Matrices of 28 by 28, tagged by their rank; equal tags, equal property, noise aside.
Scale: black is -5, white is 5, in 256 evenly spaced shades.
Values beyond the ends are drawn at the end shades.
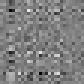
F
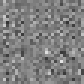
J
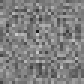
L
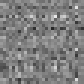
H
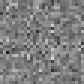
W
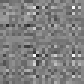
F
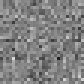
L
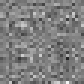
J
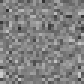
W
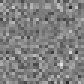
L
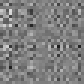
F
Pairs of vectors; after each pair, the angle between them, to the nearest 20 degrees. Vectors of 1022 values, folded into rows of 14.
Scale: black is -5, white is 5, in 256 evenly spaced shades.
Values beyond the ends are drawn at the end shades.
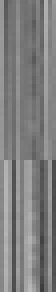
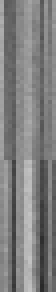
40 degrees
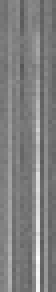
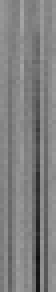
160 degrees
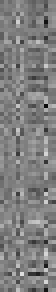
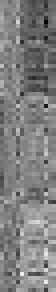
40 degrees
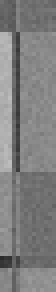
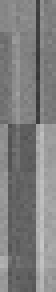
100 degrees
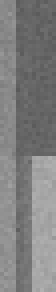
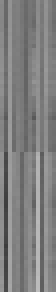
80 degrees
